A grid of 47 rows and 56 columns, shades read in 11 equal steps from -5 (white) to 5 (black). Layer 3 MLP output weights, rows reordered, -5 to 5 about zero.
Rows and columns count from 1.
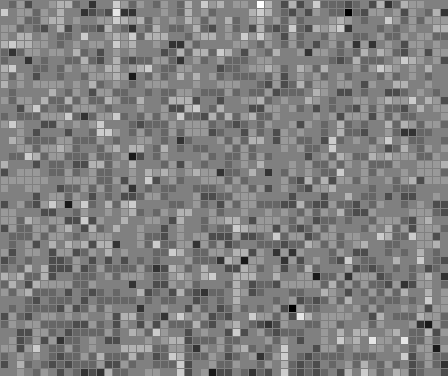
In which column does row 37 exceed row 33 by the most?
44
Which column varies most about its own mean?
17
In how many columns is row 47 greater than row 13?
32
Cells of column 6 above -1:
30
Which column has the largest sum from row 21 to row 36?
21
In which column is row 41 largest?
54
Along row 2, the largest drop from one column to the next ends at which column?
15
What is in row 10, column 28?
1
